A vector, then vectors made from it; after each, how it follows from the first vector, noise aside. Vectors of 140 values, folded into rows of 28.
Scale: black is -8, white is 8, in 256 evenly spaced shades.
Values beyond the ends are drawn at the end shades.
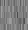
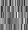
negated, scaled up.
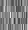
reversed, negated, scaled up.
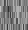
reversed, scaled up.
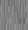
shrunk.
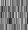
negated, scaled up.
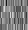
reversed, negated, scaled up.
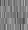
copied.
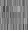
reversed.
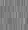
negated, shrunk.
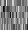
reversed, scaled up.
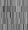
reversed.
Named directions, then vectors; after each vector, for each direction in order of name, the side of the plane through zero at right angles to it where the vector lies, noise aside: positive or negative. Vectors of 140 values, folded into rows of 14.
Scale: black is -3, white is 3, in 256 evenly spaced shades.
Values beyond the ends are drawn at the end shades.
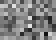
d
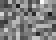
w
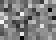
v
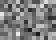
positive, positive, positive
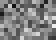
negative, negative, negative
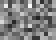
positive, positive, negative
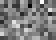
negative, negative, positive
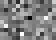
negative, positive, negative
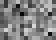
negative, negative, positive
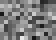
positive, negative, negative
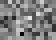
positive, negative, positive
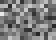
positive, positive, positive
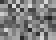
positive, positive, positive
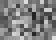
positive, negative, positive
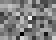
positive, negative, negative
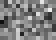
positive, negative, positive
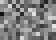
negative, negative, negative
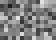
negative, positive, positive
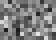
negative, positive, negative
